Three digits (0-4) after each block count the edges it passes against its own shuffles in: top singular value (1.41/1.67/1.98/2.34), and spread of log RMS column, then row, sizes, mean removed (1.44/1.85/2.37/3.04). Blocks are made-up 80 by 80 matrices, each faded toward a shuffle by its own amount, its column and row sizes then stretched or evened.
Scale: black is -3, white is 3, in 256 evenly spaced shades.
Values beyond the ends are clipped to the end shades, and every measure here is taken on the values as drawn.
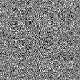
3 1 0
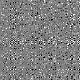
4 3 3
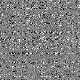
1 1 4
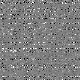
2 2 4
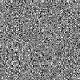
3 1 0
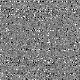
0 2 3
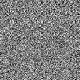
3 0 1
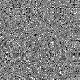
3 1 0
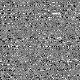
1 0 4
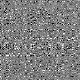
3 1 4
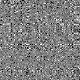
3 2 3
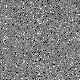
0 1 0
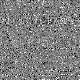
2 0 3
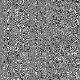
1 4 1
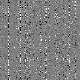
3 4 1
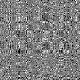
4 3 1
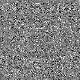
0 1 3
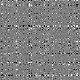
4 3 4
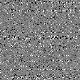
2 1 3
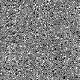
2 1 0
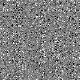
0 3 1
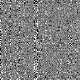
2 4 2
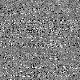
1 0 3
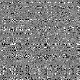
3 2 4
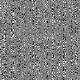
1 4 0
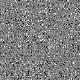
2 1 2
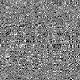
3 1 3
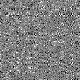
3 1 1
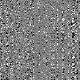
3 4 0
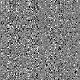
3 3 0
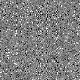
3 2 1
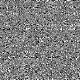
0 1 3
